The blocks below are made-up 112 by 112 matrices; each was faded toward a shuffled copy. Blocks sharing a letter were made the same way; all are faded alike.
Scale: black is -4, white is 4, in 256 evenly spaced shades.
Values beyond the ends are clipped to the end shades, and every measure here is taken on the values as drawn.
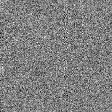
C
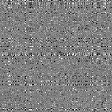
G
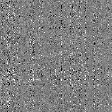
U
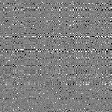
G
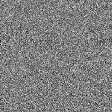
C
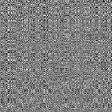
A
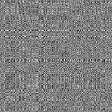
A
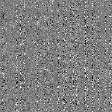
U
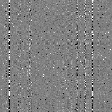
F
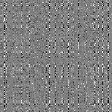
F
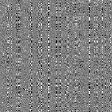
F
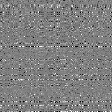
G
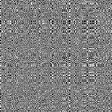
A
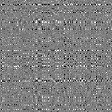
G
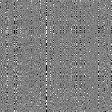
F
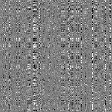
F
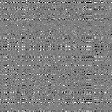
G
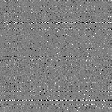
G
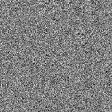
C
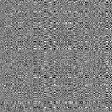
A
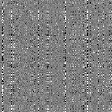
F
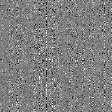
U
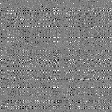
G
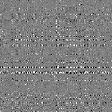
G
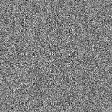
C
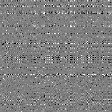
G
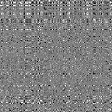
G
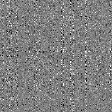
U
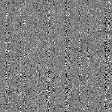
U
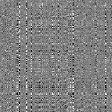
F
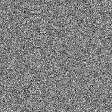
C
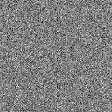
C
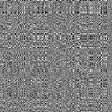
A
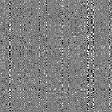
F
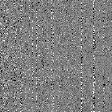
U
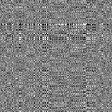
A
